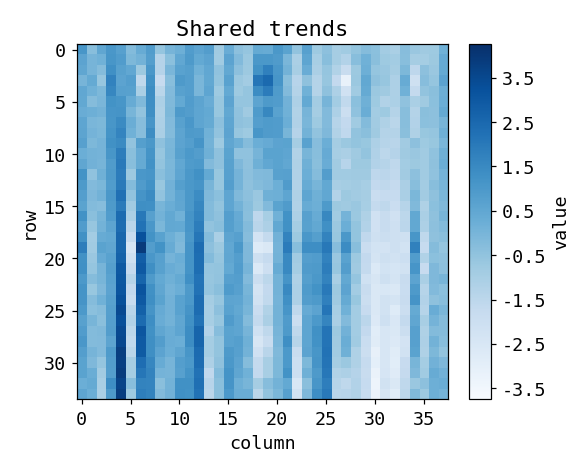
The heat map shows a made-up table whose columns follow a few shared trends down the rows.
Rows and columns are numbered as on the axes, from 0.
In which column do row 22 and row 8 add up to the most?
4
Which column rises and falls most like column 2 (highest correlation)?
22
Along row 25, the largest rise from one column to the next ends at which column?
6
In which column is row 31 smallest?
30
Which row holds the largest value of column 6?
19
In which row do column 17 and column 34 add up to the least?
3
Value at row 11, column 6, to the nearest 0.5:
0.5
